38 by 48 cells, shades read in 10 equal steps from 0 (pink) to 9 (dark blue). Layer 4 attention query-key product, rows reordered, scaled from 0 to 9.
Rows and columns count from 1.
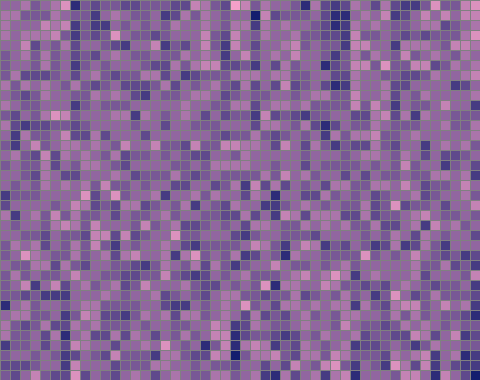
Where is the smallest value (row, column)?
1, 24
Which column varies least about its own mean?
32
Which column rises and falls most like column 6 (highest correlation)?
27
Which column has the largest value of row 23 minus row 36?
43
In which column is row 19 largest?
25
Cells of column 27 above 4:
10
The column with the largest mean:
28
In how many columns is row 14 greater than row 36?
19
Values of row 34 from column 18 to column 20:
5 3 5
